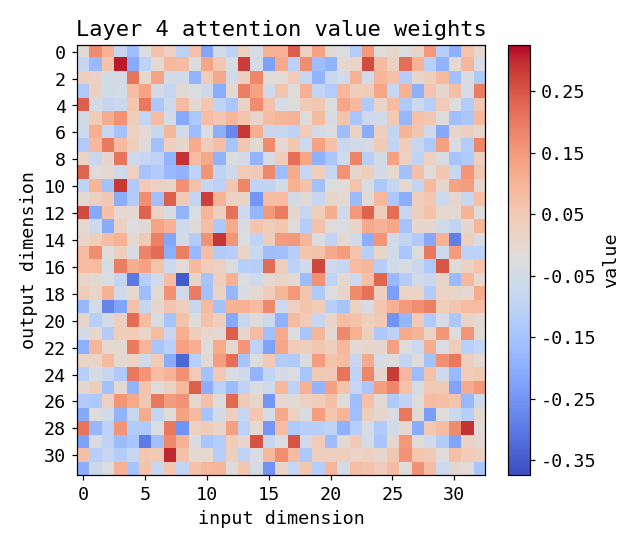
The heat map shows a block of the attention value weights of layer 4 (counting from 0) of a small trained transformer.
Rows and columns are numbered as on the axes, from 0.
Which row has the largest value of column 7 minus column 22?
11
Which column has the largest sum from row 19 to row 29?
12
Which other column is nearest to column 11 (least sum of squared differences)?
2
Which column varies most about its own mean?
8
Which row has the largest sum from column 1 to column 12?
26
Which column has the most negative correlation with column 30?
17
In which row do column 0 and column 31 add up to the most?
28
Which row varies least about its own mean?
13
